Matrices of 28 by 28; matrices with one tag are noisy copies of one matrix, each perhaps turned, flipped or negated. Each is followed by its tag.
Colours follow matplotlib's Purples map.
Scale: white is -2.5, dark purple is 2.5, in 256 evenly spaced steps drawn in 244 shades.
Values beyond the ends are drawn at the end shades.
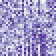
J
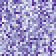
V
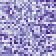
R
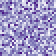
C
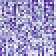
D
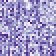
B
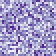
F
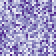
V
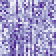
J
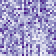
J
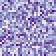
C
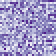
R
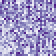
B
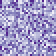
C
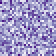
C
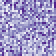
R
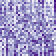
D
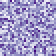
C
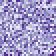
F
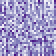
D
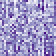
D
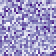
F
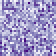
R
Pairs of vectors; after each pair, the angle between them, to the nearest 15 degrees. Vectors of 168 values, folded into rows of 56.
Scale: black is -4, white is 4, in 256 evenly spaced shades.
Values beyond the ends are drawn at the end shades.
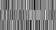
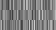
60 degrees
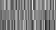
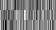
90 degrees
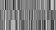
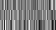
60 degrees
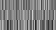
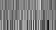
45 degrees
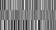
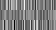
45 degrees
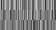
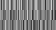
15 degrees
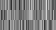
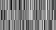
15 degrees
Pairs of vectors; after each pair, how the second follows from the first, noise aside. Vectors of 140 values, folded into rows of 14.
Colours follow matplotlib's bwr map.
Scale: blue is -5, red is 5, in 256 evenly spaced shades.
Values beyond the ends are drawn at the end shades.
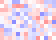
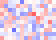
wrapped around, negated.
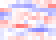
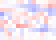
shrunk.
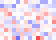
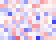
negated.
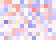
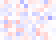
reversed, shrunk.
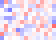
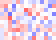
wrapped around, negated.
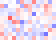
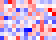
wrapped around, scaled up.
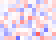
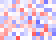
negated.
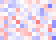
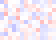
reversed, shrunk.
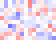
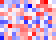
wrapped around, negated, scaled up.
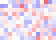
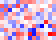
reversed, negated, scaled up.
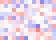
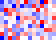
wrapped around, negated, scaled up.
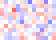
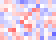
wrapped around, negated.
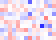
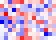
wrapped around, scaled up.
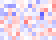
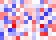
reversed, negated, scaled up.
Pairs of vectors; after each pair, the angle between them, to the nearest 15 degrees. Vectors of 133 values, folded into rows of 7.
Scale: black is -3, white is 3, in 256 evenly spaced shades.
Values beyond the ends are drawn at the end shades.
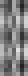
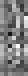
45 degrees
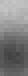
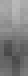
15 degrees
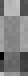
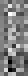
75 degrees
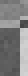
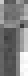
30 degrees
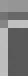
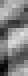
120 degrees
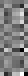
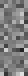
30 degrees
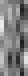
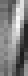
90 degrees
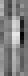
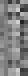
60 degrees
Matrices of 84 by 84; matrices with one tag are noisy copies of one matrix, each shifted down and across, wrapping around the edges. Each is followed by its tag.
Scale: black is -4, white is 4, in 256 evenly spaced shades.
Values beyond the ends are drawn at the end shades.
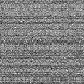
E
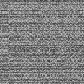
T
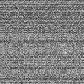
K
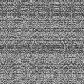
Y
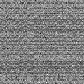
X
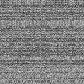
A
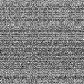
K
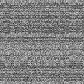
A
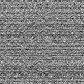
X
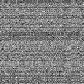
Y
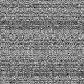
Y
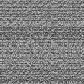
X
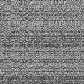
Y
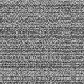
T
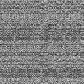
Y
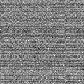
T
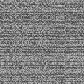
T
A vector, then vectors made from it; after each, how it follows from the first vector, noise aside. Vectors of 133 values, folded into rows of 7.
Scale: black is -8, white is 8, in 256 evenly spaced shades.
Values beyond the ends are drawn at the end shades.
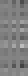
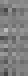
reversed.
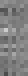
reversed.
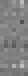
negated, partly zeroed.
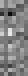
wrapped around, negated, scaled up.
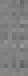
shrunk.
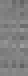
shrunk.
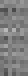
reversed.
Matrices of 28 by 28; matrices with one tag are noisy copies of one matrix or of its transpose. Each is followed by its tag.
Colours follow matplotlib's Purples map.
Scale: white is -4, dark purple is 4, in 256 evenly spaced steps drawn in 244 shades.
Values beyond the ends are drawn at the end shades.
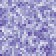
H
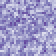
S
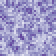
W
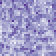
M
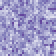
S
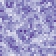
W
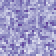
S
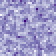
H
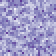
H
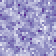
W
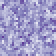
S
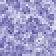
W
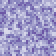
H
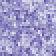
M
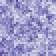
W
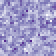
S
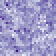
W
